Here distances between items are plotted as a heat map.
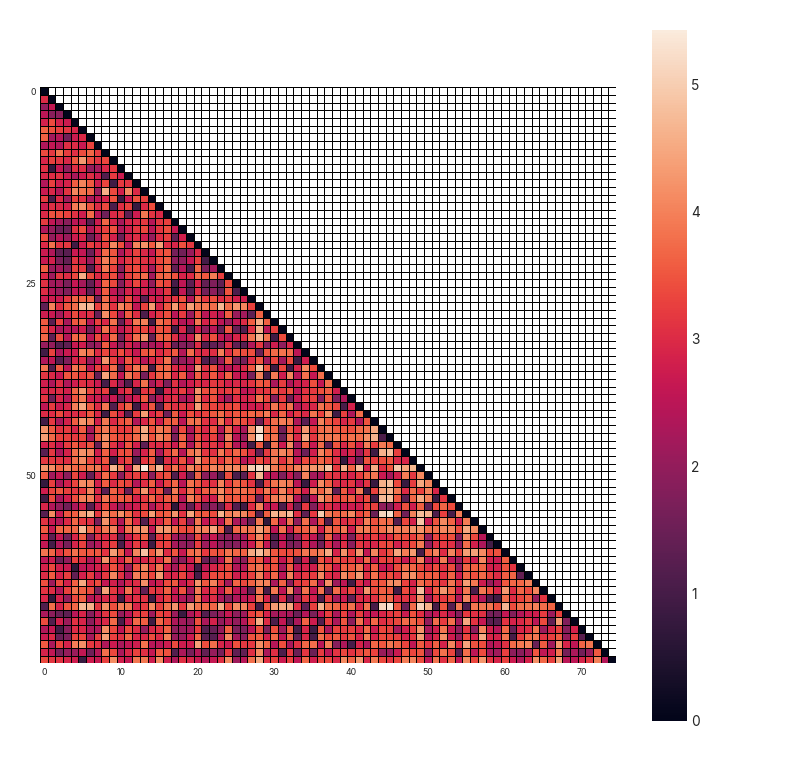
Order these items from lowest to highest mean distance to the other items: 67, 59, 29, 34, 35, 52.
59, 35, 29, 34, 52, 67
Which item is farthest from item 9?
49
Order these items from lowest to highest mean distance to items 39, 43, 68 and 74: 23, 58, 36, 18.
18, 58, 23, 36
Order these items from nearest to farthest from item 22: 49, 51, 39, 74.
74, 51, 39, 49
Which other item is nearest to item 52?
42
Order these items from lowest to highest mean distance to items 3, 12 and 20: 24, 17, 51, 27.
17, 51, 27, 24
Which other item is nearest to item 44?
45
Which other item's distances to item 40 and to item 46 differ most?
64
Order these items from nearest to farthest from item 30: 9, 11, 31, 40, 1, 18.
1, 40, 18, 11, 31, 9
